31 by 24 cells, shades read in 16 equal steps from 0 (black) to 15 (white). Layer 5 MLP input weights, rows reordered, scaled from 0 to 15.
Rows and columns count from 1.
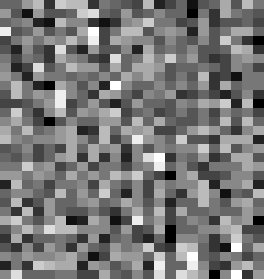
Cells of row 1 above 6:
10
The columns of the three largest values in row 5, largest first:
9, 21, 7
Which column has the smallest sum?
20
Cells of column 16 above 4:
21
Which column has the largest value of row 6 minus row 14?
6
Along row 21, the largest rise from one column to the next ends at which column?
2
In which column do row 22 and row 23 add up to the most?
19
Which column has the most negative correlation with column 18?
8
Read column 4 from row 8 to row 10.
13 9 2
